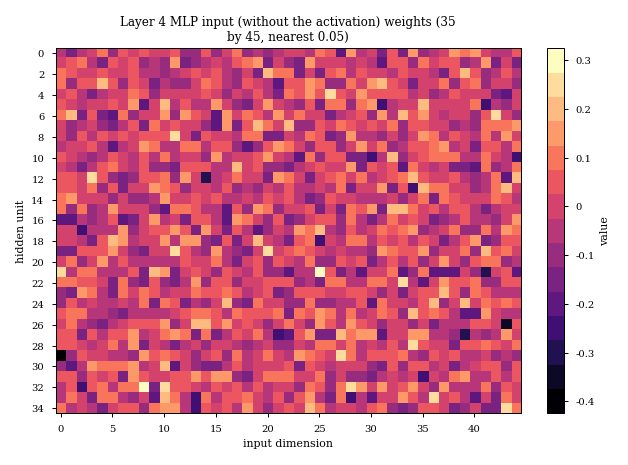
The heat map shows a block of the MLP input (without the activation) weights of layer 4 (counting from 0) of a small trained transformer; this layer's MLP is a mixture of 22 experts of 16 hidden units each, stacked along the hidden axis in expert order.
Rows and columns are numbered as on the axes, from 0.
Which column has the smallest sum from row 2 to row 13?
40
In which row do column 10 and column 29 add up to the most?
32
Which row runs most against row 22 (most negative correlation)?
8
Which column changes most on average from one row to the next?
25
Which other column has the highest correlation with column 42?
3
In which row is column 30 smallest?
10
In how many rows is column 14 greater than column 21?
14
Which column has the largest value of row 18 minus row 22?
5
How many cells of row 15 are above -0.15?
39
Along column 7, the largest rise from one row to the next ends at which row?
30
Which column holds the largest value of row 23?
37
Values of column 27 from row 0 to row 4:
-0.2 0 0.1 -0.1 0.05
